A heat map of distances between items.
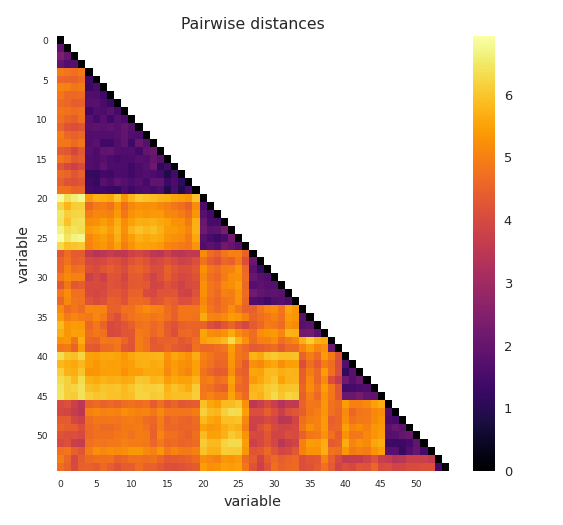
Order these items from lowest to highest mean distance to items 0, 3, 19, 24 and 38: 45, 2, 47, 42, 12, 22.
2, 12, 47, 22, 42, 45
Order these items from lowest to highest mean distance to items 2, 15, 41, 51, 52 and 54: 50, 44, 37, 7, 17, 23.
50, 17, 7, 44, 37, 23
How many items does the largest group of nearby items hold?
16
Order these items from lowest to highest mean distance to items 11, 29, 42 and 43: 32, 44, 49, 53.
44, 53, 32, 49
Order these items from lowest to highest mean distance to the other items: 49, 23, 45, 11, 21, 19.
19, 11, 49, 21, 23, 45
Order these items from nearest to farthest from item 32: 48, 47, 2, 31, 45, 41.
31, 48, 47, 2, 41, 45
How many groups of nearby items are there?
9
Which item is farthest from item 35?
38
